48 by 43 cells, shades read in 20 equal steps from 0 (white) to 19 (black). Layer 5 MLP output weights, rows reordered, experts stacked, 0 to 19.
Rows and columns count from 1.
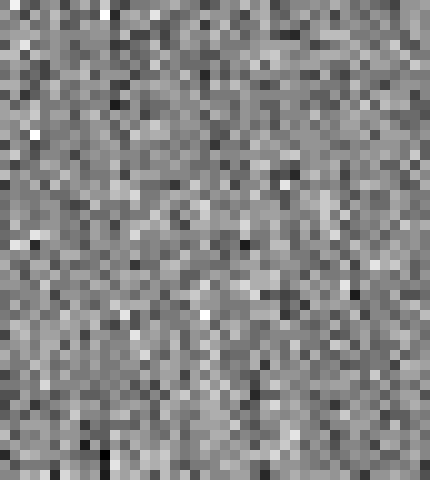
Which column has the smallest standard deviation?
20
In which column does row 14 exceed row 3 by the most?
23
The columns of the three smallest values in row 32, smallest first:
21, 13, 7
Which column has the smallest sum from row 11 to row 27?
14
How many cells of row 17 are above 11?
9
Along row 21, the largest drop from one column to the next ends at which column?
10
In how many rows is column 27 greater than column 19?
18
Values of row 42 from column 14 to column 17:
11 9 13 5
